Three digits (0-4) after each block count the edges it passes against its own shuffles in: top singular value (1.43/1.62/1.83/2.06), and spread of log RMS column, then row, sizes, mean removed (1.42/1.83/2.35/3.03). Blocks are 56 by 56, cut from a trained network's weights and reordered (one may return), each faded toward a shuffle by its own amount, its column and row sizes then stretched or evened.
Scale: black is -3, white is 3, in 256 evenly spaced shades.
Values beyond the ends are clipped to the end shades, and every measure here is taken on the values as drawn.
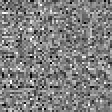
3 2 1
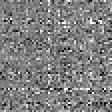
0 2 3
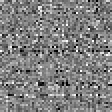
0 2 3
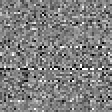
3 1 3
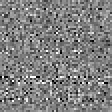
3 1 3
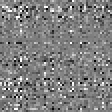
1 3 4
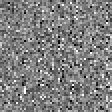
0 2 0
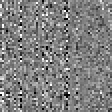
1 4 1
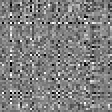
4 3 3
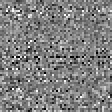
1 1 3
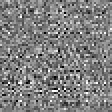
4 1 3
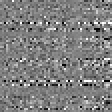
4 2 4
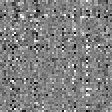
1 3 3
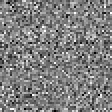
1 0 2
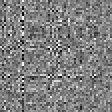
4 3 1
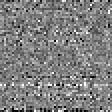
2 1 3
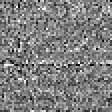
1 0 2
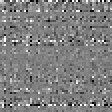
3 2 4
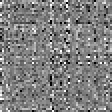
2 4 2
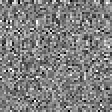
3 0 2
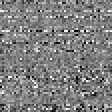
0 1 4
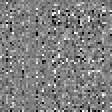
1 4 2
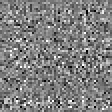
2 1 3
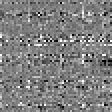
1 2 4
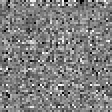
3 1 3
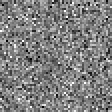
0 0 0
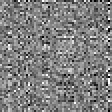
4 3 1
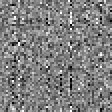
3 3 0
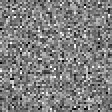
2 2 0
